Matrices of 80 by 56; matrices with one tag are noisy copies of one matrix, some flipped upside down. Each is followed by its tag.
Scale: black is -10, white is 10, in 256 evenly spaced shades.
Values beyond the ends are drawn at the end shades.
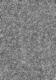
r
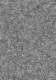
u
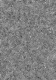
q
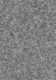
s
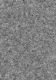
q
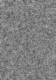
q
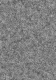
u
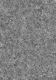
r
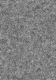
u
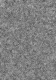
q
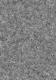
u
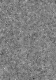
r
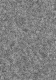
s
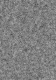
s
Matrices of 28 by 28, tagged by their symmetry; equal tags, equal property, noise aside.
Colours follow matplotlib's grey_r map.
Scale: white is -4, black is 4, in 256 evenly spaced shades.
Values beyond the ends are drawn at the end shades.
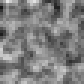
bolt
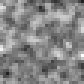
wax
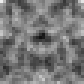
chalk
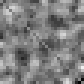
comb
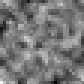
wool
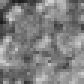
comb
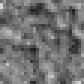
wool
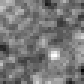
comb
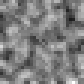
wax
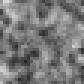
wax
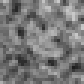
wool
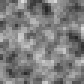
wool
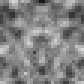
chalk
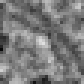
wool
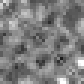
comb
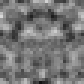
chalk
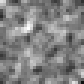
comb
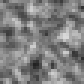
bolt
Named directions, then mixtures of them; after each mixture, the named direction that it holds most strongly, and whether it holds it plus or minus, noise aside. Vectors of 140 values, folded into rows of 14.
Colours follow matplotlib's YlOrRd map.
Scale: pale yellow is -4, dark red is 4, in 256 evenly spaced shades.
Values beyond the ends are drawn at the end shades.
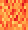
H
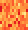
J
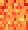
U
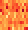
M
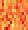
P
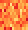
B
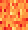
B, plus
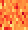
P, plus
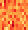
P, minus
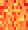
U, plus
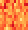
U, plus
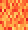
H, plus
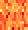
M, minus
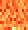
M, plus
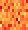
J, plus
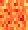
U, minus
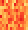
U, minus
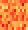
H, plus
